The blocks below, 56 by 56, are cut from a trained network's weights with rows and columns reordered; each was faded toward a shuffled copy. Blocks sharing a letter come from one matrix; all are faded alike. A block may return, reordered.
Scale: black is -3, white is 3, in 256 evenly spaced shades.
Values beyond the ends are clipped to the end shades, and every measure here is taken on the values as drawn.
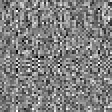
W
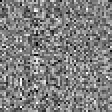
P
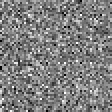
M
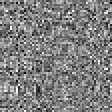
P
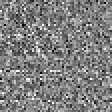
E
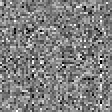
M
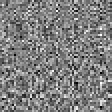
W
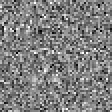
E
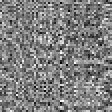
W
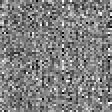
M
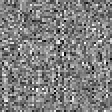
M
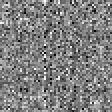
M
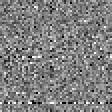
M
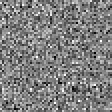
P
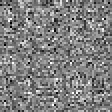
M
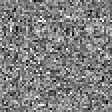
E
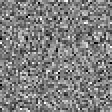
P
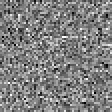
E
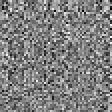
W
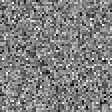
E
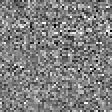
E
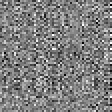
W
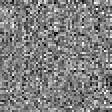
W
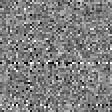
M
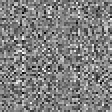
W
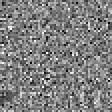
M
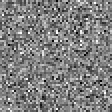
E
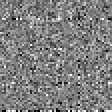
M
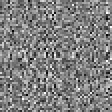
W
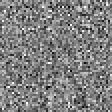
P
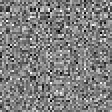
W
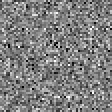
E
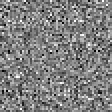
E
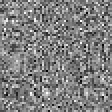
W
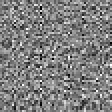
W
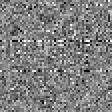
M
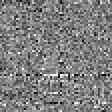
M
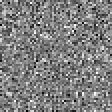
E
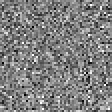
E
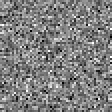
E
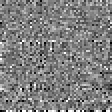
M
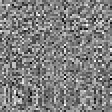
W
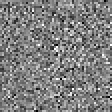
E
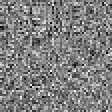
P
